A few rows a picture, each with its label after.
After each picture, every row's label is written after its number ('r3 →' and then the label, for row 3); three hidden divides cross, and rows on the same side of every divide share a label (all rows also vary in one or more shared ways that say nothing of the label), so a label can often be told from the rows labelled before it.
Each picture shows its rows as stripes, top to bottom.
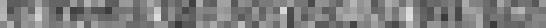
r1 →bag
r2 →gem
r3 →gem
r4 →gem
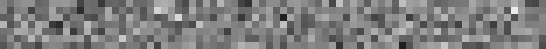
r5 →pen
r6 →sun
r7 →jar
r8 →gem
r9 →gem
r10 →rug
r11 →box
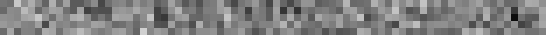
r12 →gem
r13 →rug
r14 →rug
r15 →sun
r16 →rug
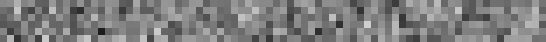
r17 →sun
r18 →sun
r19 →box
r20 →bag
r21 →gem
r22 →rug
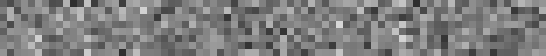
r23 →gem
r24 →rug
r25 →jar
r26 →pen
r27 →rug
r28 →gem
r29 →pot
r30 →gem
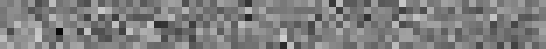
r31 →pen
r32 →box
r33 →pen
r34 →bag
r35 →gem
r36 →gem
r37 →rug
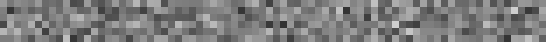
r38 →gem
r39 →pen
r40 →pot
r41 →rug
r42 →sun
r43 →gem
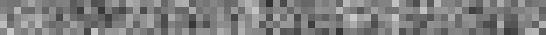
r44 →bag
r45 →sun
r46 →bag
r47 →bag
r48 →bag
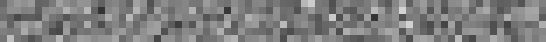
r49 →pot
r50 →pot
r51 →box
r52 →gem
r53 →bag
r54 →jar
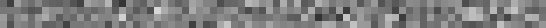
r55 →sun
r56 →pen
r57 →bag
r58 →box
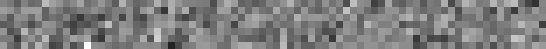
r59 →jar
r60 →bag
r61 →sun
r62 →box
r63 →gem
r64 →pot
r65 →gem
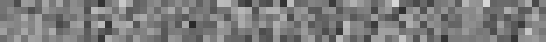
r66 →rug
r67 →box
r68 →gem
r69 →bag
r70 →bag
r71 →pot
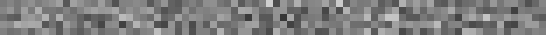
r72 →pen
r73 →bag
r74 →rug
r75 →gem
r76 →bag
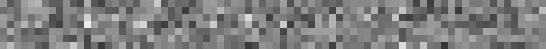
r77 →gem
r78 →pot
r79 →bag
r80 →gem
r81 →jar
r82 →box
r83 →pot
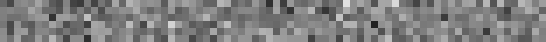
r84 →bag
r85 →gem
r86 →pot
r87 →box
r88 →sun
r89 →box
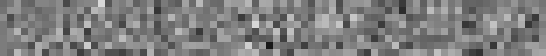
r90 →box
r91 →box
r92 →jar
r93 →pen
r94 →jar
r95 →rug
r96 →bag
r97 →sun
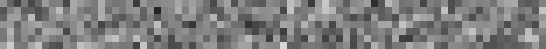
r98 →jar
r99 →jar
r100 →pen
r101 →pot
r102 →rug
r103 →bag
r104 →gem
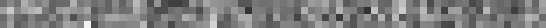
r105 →pot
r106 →pot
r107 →bag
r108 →pot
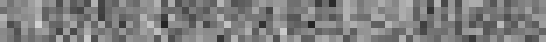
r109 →gem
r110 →gem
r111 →gem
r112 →bag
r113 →gem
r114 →pen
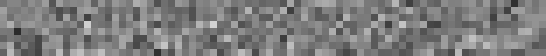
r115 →rug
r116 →gem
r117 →bag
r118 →pot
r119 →bag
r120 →jar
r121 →jar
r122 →jar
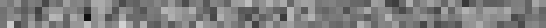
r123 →sun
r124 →jar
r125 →jar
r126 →rug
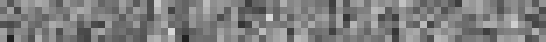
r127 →pot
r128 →pot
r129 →pen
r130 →pen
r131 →sun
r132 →sun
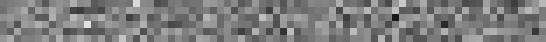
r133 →pot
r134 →bag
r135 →pen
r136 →pot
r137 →jar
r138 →rug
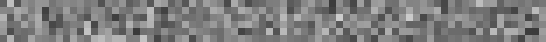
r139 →pot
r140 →gem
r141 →sun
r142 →bag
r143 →pen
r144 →rug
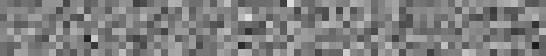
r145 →jar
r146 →bag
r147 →bag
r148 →jar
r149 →rug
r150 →sun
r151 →jar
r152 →bag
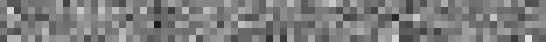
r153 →jar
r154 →rug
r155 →pen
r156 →bag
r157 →rug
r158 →rug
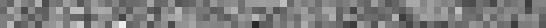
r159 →sun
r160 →jar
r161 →box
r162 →rug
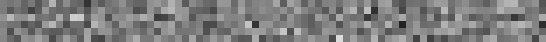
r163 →box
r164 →box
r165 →rug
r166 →box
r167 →sun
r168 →pot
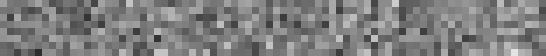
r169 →bag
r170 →box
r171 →box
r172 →bag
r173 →box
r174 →pen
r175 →jar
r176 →jar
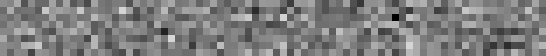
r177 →sun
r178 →rug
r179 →sun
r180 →rug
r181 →pot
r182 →sun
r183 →gem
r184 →sun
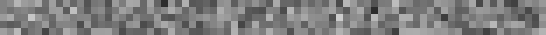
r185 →bag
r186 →jar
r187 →pot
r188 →pen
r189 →sun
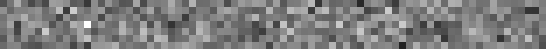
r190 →sun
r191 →jar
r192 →gem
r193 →pot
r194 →rug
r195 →pot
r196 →box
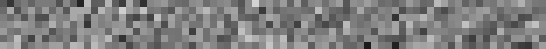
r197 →sun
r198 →rug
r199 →pen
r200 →bag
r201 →bag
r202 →sun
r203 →pen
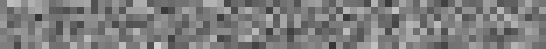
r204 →pot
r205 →bag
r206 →pen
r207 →sun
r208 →gem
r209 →gem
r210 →pot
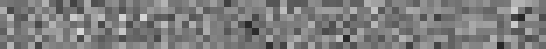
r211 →gem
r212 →sun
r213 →rug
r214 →pen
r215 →rug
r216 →pen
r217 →rug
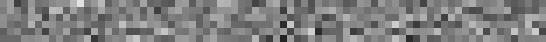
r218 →rug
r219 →jar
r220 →gem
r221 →rug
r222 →sun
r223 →rug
